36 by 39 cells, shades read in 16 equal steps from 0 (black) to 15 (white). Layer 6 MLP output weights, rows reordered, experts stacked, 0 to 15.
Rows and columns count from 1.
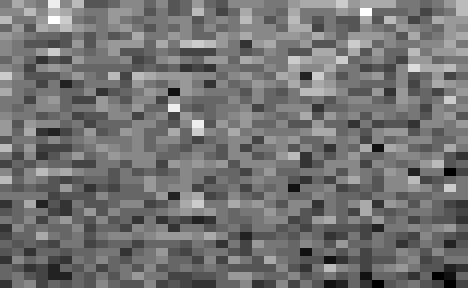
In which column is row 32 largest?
14
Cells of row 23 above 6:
22
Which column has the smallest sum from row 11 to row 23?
6
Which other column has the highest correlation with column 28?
32
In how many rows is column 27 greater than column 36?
17
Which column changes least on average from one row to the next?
2
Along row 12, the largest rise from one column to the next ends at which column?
16
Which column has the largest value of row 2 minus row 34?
31
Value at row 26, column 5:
5
